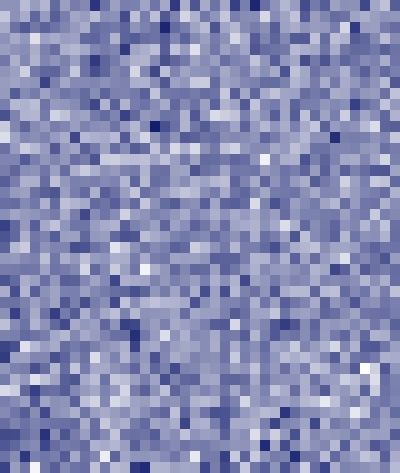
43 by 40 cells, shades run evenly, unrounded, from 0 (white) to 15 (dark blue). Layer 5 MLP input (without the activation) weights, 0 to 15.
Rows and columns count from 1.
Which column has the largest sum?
1
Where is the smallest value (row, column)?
34, 37
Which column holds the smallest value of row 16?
9
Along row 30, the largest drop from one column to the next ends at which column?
24
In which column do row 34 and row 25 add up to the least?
15
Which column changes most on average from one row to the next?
39
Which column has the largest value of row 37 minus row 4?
4
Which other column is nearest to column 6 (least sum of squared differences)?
22
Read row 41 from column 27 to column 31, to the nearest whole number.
14 6 12 8 6
